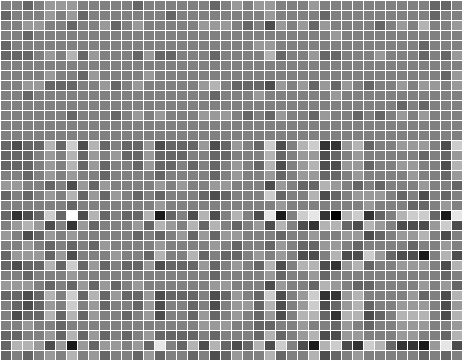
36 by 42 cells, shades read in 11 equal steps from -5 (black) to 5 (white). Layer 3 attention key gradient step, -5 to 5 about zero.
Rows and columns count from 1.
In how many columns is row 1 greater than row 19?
12
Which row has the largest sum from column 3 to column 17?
35
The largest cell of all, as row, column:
22, 7
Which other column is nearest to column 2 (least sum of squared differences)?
8
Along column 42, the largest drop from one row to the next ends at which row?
23
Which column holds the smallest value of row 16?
30
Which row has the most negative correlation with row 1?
9
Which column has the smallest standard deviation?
27
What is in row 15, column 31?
-3
